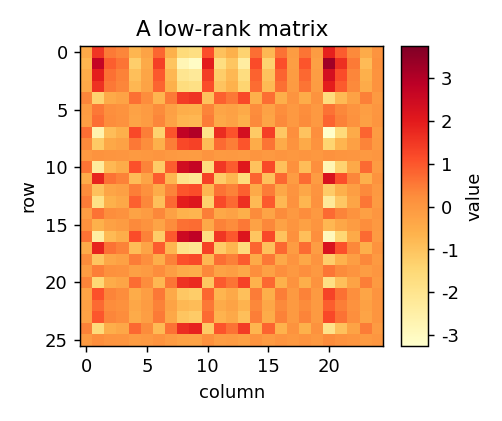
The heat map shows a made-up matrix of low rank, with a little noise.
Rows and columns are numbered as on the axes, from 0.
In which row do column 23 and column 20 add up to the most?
1
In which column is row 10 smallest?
20
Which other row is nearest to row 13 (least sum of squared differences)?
24
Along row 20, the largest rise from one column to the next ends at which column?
11
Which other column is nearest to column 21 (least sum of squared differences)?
6
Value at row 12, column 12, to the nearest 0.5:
0.5
